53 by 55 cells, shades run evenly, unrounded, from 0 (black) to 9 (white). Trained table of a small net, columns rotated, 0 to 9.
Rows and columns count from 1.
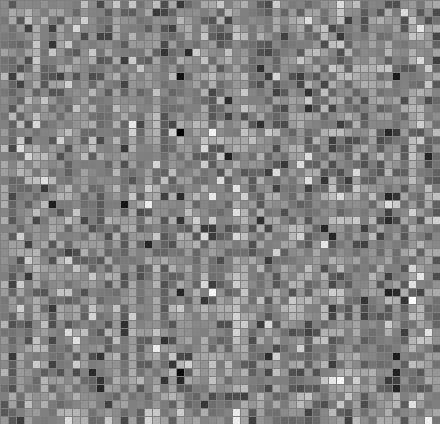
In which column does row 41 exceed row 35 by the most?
49
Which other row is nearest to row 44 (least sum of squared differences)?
21
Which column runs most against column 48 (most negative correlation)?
3
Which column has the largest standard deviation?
23
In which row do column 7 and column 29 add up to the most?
7
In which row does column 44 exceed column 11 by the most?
28
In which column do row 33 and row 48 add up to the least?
13
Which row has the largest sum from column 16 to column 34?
18
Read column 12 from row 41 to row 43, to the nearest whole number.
4 4 4
